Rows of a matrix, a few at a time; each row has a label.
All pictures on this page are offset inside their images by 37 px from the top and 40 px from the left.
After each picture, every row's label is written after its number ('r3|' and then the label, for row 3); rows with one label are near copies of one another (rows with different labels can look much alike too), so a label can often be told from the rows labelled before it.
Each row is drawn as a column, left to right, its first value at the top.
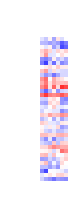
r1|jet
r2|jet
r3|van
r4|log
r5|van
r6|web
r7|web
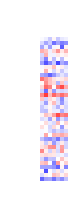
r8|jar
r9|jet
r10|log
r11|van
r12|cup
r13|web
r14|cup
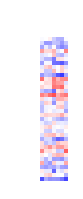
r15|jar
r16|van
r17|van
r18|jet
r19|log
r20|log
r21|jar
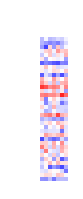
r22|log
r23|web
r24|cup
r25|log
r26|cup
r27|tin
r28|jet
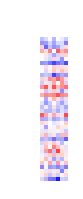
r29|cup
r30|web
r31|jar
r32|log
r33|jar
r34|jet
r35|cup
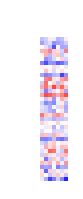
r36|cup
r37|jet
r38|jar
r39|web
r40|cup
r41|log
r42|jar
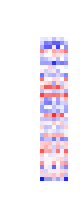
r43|jar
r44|web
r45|web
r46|cup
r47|web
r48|cup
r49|jar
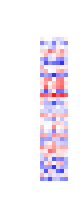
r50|van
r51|jet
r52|jar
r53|tin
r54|jet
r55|jet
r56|van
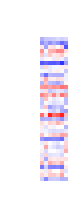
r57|cup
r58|log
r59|cup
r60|cup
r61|cup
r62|cup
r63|web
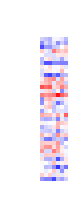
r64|web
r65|log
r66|log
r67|jar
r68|tin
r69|jet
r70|cup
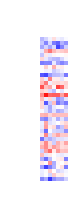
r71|log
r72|tin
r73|jar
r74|van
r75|web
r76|web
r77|tin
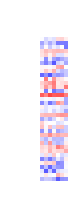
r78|tin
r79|jet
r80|tin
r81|jet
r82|van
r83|van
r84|web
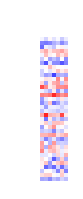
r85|web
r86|cup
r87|van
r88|tin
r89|jet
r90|cup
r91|jet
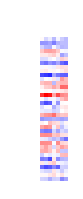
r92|tin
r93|tin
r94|tin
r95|cup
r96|tin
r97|log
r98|log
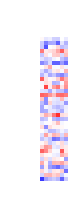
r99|jar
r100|web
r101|van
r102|cup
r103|cup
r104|jar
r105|jet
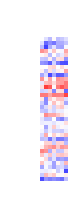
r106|jar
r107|web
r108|log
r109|van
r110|log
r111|log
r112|jet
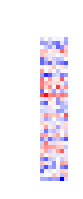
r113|jet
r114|tin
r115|log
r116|van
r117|web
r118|jar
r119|cup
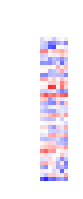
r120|jar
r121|jar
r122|web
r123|web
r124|van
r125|jet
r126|van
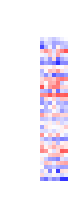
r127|web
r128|jar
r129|jet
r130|log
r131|jet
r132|jar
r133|jar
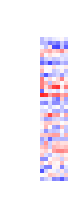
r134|jet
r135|tin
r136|cup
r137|web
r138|web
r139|jar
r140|web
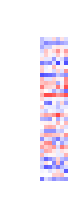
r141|log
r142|tin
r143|tin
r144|van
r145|cup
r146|van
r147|jet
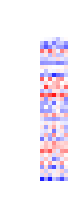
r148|jar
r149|web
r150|jar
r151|tin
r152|log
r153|jar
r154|web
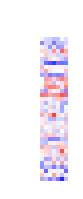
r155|van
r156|jet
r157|log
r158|cup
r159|log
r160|jar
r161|jet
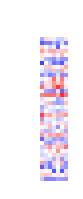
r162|cup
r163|van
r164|van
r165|jet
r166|web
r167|jet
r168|van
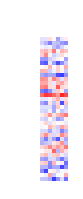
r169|jet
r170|jet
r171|van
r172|jar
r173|log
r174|tin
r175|van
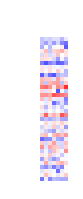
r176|log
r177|cup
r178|log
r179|tin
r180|jet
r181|cup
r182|web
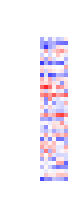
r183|log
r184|web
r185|log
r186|tin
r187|cup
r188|cup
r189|van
